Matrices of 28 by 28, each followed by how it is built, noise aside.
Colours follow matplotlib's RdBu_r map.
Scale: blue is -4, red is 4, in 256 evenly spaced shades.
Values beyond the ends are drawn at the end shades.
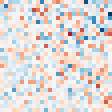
upper triangular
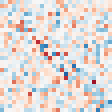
banded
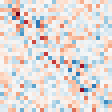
banded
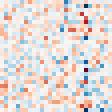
uneven columns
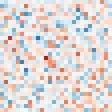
Toeplitz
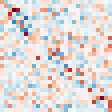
banded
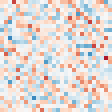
Toeplitz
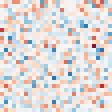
repeating columns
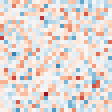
noise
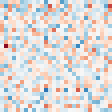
repeating columns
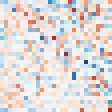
upper triangular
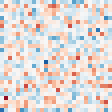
blocks
